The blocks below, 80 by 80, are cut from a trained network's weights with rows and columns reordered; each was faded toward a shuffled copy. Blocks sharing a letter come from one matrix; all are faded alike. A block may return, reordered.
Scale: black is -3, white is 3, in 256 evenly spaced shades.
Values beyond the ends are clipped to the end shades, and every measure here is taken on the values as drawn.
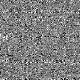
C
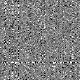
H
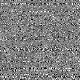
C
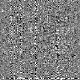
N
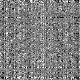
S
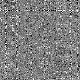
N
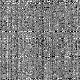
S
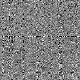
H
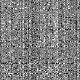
S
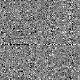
N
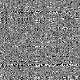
C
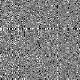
N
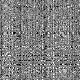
S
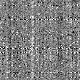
S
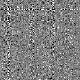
N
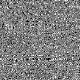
C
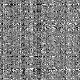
S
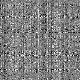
S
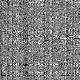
S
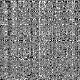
S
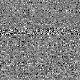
C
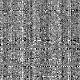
S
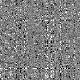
N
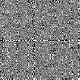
H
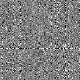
H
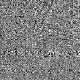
C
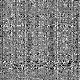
S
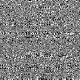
C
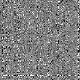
H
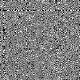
H
